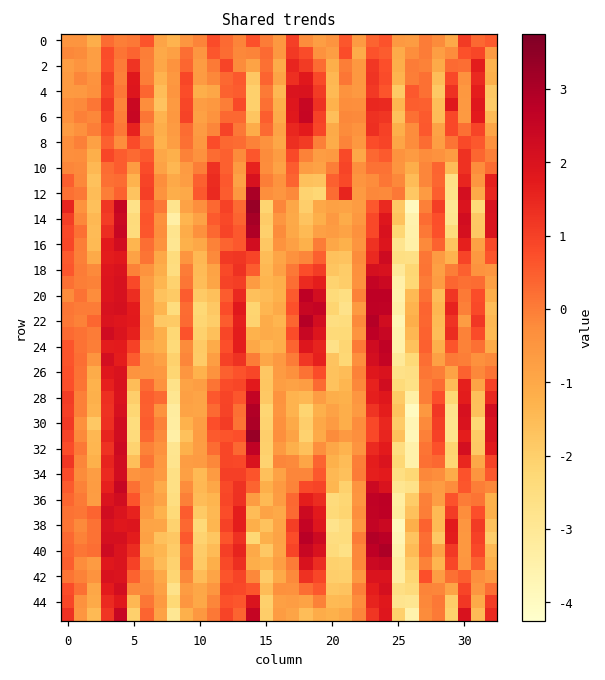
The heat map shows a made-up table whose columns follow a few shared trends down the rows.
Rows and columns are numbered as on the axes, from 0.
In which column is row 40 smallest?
25
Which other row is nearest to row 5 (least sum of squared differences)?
6
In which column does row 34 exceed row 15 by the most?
5
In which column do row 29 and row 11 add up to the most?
14
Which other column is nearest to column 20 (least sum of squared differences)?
10
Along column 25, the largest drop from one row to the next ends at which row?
13
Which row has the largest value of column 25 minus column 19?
12
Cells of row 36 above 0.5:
10
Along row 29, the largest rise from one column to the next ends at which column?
30
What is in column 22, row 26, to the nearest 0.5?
0
